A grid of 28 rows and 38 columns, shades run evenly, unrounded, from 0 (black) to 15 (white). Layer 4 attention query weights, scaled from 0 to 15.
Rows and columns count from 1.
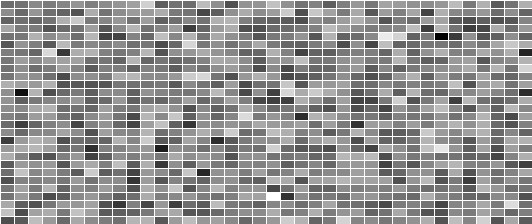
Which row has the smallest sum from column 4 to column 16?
11
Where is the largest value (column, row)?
20, 25
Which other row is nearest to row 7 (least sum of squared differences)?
21
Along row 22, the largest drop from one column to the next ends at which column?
15
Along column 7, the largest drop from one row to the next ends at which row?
23
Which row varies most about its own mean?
5
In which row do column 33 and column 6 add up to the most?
28
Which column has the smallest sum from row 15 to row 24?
10
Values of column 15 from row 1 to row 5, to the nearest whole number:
11 4 7 6 7
